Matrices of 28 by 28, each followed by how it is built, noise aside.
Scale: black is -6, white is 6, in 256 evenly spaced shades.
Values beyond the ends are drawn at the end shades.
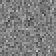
noise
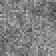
smooth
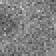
smooth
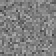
noise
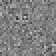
block diagonal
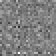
low rank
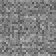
blocks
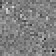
banded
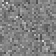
banded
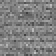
blocks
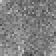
smooth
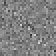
banded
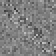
banded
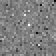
sparse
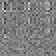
low rank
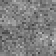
smooth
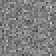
repeating rows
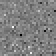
sparse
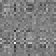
low rank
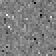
sparse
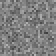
noise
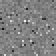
sparse
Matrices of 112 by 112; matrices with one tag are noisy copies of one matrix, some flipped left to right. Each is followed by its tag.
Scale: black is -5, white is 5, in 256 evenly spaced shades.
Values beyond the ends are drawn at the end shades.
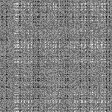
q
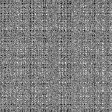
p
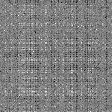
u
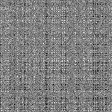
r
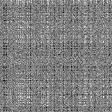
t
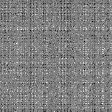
p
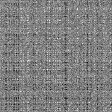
r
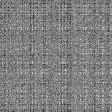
p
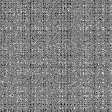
p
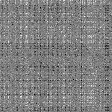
t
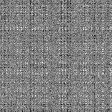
p
